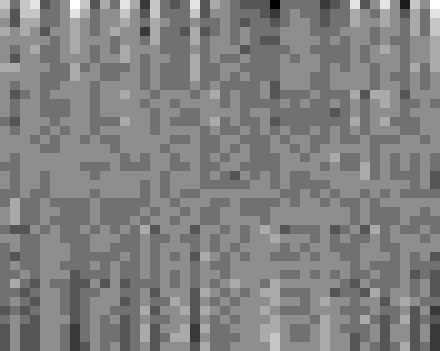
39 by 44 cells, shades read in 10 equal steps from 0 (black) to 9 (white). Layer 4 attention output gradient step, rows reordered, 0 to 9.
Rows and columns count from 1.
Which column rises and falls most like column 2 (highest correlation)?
10
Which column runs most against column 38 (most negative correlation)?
37
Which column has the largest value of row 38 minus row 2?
28
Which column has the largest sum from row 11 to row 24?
39
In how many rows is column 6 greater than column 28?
14
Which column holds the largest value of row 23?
2
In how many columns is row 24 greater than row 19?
10
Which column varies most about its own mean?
44
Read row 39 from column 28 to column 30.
7 5 5
